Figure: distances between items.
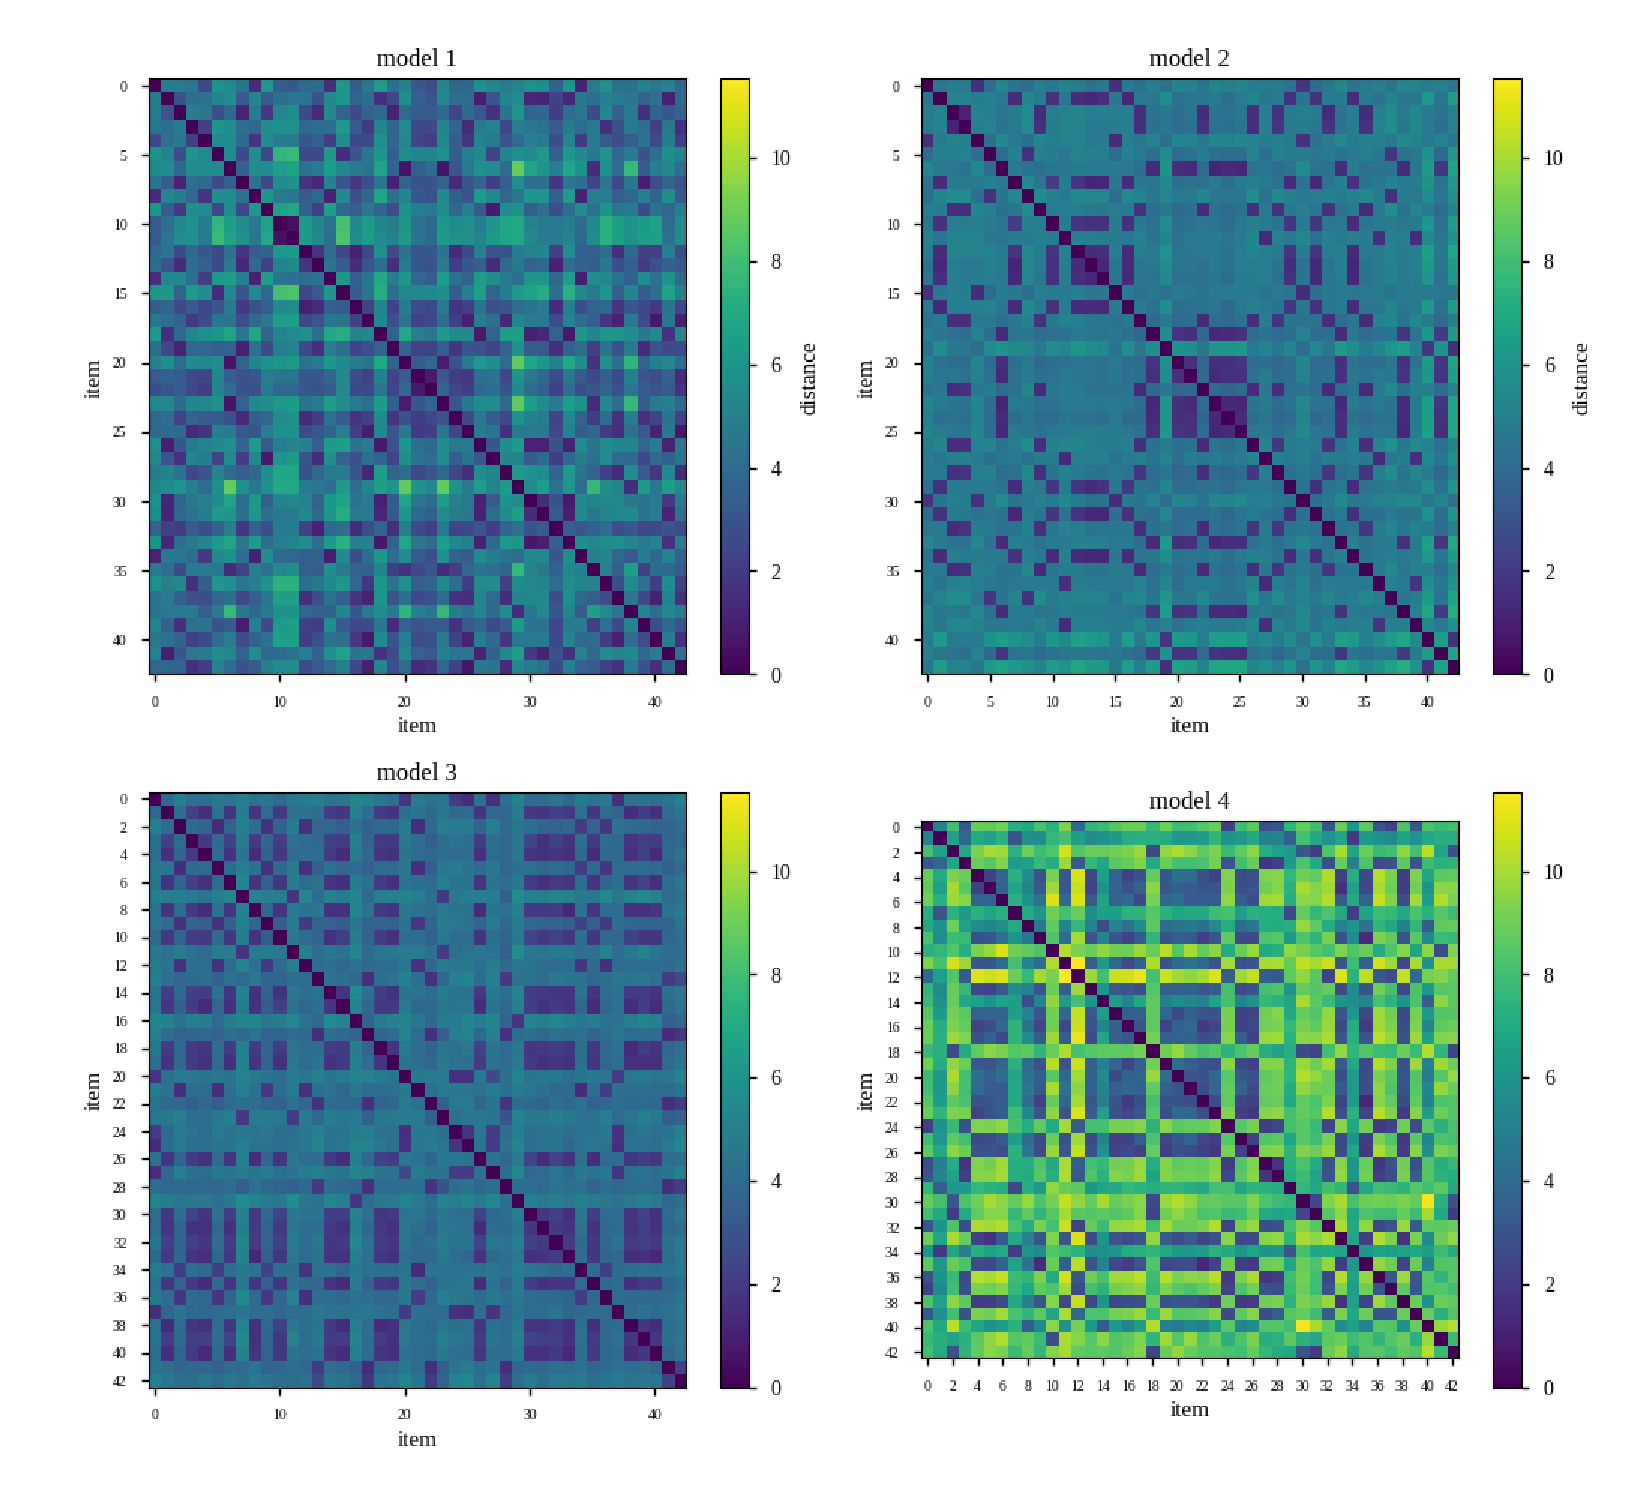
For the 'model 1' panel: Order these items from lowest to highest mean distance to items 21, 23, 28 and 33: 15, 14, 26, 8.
26, 8, 14, 15
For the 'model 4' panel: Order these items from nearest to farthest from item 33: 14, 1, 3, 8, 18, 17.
17, 8, 14, 1, 3, 18
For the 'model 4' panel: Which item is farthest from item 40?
30
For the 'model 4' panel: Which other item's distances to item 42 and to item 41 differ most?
10
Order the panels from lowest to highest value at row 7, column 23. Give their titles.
model 3, model 1, model 2, model 4
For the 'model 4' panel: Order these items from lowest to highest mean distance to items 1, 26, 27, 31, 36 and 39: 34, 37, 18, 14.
37, 34, 18, 14
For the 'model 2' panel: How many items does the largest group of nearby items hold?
10
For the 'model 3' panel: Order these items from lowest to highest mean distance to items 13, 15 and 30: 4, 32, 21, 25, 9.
4, 32, 9, 21, 25
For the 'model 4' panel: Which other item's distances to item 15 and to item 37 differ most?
12
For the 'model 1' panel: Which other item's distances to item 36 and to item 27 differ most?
9
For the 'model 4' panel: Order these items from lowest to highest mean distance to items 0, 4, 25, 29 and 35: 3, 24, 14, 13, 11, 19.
13, 19, 11, 14, 3, 24
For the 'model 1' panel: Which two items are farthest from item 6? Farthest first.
29, 38
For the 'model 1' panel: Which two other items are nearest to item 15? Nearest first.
5, 12
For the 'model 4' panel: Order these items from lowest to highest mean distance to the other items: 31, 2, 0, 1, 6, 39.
1, 6, 0, 39, 31, 2
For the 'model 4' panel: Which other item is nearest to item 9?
35
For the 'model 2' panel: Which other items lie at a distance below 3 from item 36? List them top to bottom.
11, 27, 39
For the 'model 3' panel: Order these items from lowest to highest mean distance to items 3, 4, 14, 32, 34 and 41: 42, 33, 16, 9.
33, 9, 42, 16
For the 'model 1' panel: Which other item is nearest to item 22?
21
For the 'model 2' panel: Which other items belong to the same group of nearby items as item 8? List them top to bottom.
5, 37
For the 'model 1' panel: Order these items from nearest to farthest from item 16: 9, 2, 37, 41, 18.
37, 2, 9, 41, 18
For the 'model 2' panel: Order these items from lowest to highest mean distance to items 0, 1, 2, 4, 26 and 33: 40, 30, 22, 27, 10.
22, 30, 10, 27, 40
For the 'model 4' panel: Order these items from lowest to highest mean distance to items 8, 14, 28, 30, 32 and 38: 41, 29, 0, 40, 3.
3, 0, 40, 29, 41
